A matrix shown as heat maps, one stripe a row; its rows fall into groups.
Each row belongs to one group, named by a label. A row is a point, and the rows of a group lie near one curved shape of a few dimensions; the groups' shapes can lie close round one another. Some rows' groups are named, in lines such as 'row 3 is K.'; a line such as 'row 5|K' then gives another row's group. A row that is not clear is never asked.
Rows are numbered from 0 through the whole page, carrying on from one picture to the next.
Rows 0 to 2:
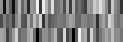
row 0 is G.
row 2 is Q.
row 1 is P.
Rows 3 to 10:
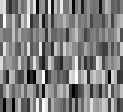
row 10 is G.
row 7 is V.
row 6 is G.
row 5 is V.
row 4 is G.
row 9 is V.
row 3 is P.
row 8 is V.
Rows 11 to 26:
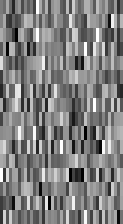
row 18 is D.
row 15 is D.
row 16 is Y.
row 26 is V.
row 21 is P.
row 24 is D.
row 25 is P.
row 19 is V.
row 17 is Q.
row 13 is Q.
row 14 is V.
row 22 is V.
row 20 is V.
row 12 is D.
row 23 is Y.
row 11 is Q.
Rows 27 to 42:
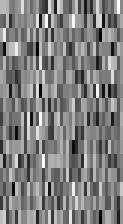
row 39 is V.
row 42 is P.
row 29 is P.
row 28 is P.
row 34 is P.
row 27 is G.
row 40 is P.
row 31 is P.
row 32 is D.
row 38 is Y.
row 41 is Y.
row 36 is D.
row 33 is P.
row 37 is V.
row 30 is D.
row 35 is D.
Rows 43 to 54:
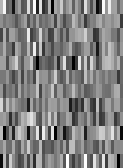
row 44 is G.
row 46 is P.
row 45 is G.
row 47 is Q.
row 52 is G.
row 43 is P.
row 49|G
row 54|V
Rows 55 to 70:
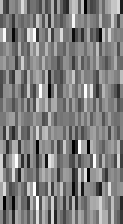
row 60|P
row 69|G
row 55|G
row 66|D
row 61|G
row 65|Q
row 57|P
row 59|Q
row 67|Q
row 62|Q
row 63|V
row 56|P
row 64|G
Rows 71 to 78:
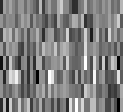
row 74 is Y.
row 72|G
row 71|V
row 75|V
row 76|D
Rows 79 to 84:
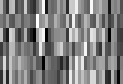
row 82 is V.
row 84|Y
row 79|V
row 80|Q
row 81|V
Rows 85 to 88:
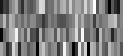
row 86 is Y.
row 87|D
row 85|Y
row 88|Q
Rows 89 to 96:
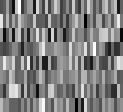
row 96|D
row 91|G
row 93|G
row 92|Y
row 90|V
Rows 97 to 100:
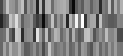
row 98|D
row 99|Q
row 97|V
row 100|V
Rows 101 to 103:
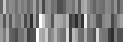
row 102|D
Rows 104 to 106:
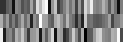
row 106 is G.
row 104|G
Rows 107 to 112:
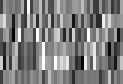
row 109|Q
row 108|P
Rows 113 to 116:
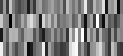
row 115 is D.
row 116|V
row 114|P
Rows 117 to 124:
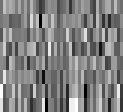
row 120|P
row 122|Y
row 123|V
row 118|P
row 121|V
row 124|V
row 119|V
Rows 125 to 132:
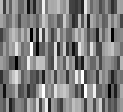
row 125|Y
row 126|Q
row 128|Q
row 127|D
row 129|D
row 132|P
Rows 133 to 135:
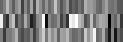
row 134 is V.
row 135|Y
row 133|Q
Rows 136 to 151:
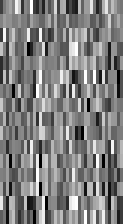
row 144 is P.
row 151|V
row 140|Y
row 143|Q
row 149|P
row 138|G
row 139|V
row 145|D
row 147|P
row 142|Q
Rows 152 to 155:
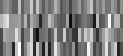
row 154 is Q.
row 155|Q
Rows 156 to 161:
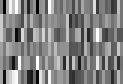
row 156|D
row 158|Q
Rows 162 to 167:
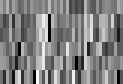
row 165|Q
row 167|Q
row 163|G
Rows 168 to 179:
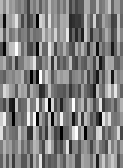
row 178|V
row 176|P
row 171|D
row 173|D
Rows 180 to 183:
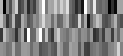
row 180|Y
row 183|G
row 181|Q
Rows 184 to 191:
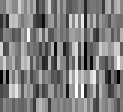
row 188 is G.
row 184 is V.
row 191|G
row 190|D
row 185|D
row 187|G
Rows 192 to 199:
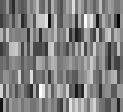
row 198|D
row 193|G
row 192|P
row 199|Y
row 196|Y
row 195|D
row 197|Q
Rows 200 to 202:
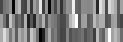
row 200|P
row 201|V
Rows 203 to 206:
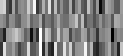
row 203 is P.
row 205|D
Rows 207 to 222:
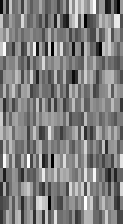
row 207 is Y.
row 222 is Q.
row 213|G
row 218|G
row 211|Y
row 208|G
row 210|P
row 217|V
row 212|Q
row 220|D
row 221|G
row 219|Y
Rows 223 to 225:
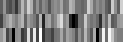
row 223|D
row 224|V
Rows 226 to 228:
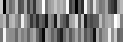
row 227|G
